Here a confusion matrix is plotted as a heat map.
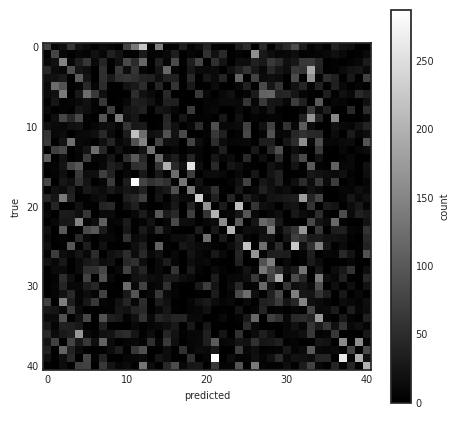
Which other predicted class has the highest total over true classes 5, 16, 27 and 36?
4
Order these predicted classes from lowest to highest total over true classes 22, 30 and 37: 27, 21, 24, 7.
21, 24, 7, 27
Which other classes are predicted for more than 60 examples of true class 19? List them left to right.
2, 12, 32, 34
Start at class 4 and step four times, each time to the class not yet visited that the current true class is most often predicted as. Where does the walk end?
18
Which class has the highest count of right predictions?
19
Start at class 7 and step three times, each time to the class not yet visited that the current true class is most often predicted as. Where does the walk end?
40
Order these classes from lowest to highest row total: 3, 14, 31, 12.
14, 31, 3, 12
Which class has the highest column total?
12
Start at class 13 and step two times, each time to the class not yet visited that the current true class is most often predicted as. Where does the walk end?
2
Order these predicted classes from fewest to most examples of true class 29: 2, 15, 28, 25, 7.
25, 15, 2, 28, 7
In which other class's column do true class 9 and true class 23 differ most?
33
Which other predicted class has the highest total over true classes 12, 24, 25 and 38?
31
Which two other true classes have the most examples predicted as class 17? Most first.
11, 38
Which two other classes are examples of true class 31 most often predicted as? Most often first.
25, 11
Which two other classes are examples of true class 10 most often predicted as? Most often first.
32, 21
